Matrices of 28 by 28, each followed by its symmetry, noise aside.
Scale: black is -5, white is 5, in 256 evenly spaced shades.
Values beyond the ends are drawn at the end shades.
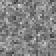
symmetric.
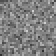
symmetric across the other diagonal.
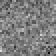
same after a half turn.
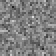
same after a half turn.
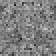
mirrored left to right.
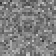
mirrored left to right.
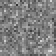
symmetric.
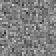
antisymmetric.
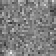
antisymmetric.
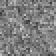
antisymmetric.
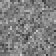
symmetric.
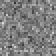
same after a half turn.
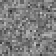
symmetric.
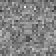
mirrored left to right.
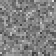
symmetric.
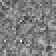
symmetric.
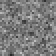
same after a half turn.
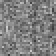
mirrored top to bottom.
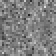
mirrored top to bottom.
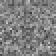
mirrored left to right.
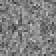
mirrored top to bottom.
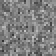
mirrored top to bottom.
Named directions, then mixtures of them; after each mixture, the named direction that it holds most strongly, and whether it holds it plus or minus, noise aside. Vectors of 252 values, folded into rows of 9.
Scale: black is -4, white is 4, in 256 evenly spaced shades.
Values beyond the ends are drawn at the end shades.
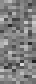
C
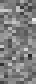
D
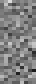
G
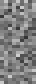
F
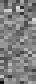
F, minus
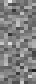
G, plus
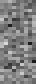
C, plus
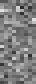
D, plus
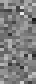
D, minus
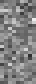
D, plus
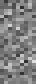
F, minus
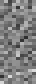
F, plus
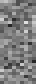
C, plus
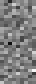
G, minus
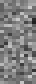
C, minus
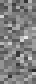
F, minus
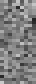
F, plus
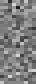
F, plus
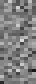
G, plus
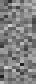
C, minus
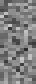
D, minus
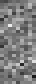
C, minus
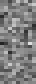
C, minus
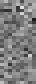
D, minus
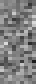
C, plus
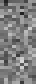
F, minus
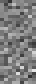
G, minus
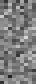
F, minus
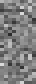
D, minus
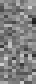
D, minus
